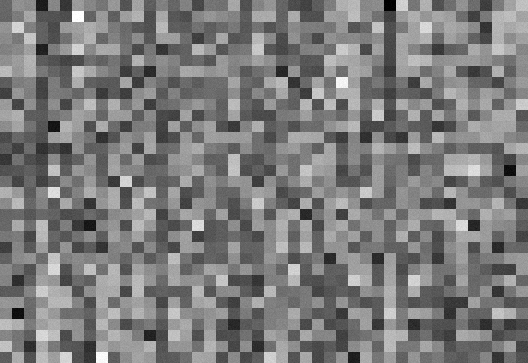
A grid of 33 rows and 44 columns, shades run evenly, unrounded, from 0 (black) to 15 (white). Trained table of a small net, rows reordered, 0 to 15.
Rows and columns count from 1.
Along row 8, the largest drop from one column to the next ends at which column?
25
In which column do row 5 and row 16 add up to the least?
4
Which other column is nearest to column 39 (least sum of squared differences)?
10
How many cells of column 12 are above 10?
7
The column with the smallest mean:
14
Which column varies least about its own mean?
21
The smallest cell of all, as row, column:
1, 33
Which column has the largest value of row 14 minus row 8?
35
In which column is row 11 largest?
32
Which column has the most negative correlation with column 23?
42
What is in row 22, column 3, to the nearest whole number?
4
